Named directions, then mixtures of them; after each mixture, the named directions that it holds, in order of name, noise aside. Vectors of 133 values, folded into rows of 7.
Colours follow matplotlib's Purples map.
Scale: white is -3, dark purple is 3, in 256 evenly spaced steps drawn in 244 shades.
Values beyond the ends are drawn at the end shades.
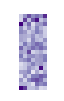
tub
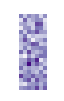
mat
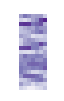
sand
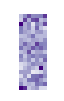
tub.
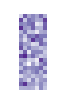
mat.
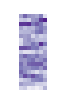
sand.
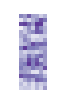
mat, sand.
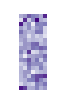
mat, tub.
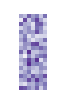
mat, tub.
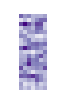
mat, sand.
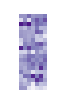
sand, tub.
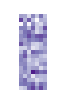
mat, sand, tub.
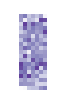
sand, tub.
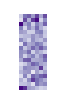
tub.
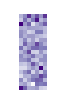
tub.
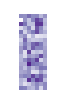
mat, sand, tub.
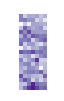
mat, sand, tub.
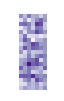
mat, sand.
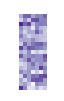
sand, tub.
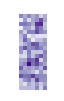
mat, sand.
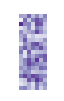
mat, sand, tub.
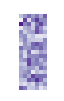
mat, sand, tub.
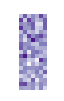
mat.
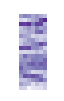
sand.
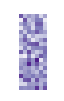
mat.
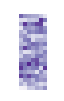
mat, sand, tub.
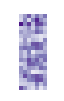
mat, sand, tub.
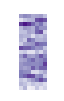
sand.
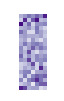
tub.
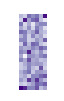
mat, sand, tub.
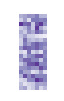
mat, sand, tub.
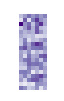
mat, sand, tub.
